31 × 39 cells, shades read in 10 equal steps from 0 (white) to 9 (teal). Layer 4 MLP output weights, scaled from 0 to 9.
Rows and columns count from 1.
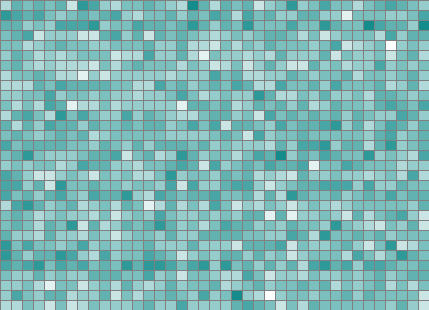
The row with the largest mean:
27
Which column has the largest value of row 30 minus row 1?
22
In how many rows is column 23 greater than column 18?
10
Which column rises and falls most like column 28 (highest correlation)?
20
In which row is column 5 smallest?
29
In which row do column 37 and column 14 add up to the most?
26
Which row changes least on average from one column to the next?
14
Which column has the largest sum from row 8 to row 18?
28
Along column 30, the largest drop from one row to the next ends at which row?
4
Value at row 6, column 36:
2
